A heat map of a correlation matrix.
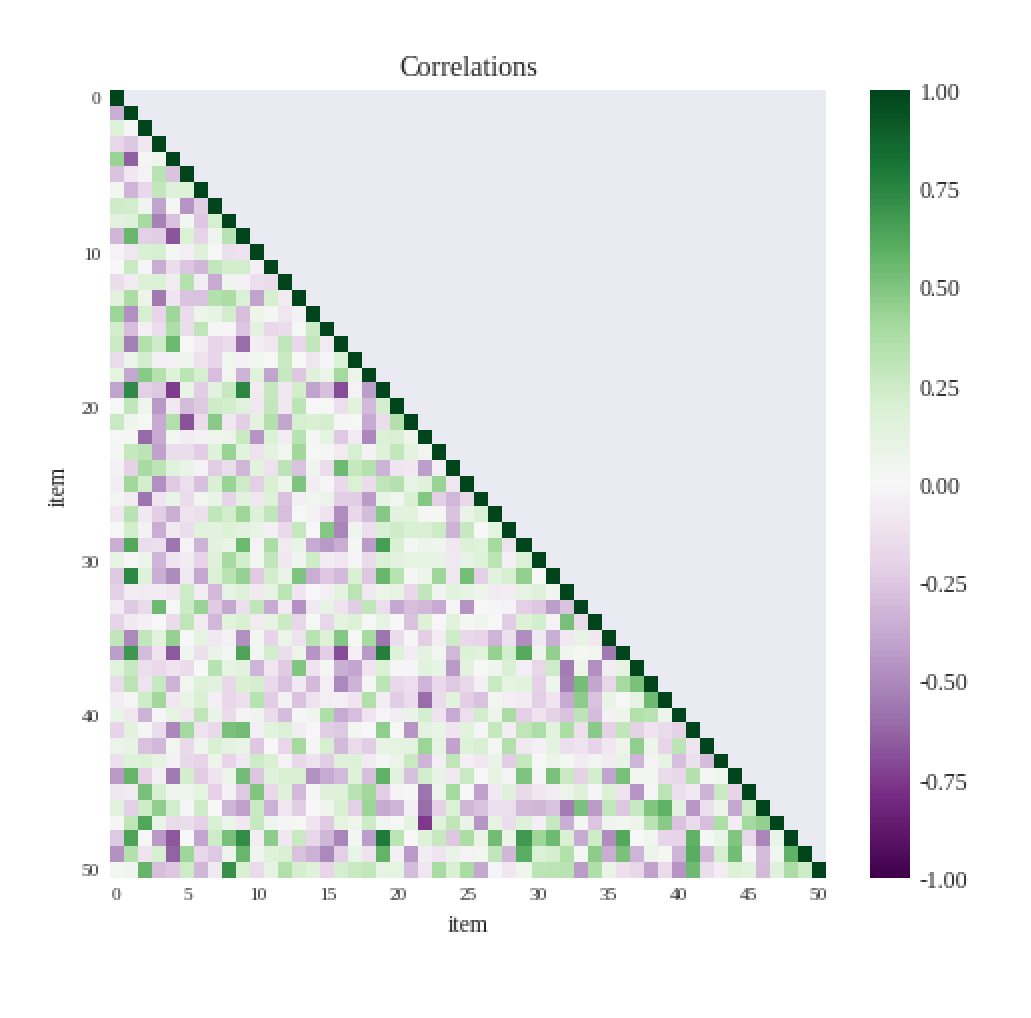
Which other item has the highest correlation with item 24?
16
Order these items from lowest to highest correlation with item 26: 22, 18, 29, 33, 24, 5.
18, 24, 5, 33, 29, 22
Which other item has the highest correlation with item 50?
8
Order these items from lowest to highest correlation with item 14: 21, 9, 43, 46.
9, 43, 46, 21
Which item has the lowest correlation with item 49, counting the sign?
4
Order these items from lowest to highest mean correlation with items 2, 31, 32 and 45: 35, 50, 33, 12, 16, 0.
33, 0, 35, 16, 12, 50
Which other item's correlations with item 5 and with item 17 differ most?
21
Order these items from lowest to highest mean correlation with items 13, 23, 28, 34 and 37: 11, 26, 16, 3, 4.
3, 16, 4, 26, 11
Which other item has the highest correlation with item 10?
45
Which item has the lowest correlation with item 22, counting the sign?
47
